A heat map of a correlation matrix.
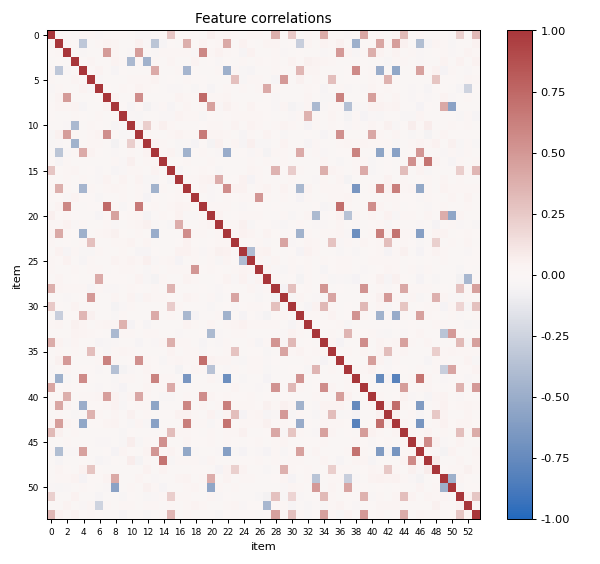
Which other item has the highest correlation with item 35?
29
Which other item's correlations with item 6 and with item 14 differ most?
47
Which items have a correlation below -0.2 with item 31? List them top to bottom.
1, 17, 22, 41, 43
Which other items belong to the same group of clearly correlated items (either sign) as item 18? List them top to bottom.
26
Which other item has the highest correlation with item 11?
19
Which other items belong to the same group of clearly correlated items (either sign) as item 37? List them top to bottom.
8, 20, 33, 49, 50
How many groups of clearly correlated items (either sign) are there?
12
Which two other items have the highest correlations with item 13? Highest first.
38, 46
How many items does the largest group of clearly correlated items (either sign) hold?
10
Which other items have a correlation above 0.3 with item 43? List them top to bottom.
1, 17, 22, 41
